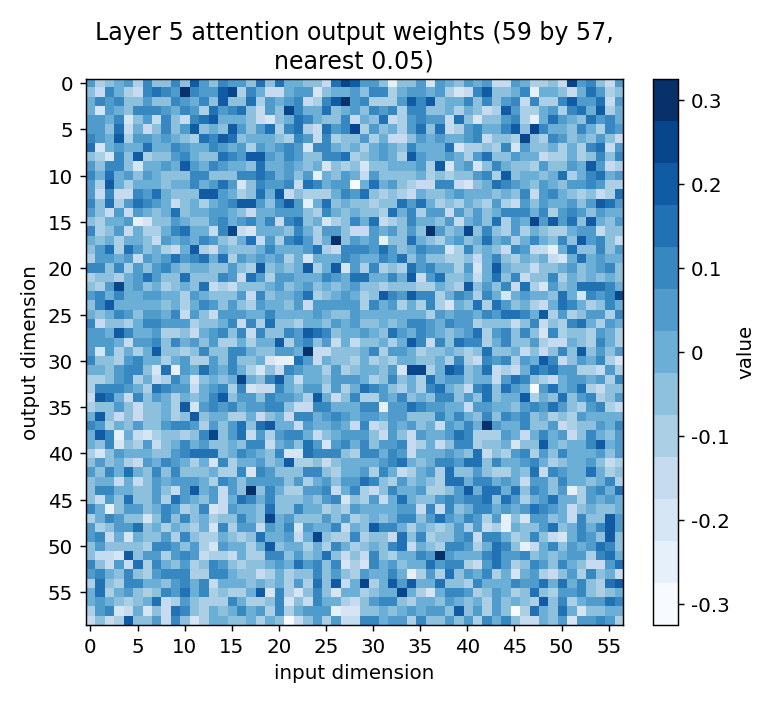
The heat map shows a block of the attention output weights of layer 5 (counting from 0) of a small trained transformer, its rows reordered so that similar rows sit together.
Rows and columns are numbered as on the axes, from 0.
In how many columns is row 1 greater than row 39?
23
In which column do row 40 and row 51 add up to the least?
1
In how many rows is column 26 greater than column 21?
23
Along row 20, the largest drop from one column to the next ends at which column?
27
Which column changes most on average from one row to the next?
47
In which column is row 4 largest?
13
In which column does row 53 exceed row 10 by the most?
24
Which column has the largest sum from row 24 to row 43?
39
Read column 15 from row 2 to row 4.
-0.05 0.1 0
